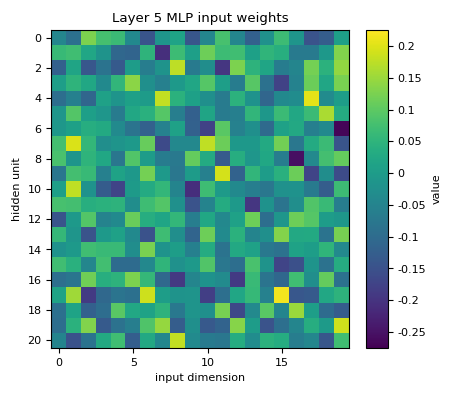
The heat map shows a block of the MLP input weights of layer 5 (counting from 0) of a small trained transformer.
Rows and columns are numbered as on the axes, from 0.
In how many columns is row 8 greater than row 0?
12
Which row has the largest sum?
7
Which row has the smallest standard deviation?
14
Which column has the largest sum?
1
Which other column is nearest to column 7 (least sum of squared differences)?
17
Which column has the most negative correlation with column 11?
19
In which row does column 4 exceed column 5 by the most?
20
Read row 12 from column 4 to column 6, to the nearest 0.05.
-0.05 0.1 0.05
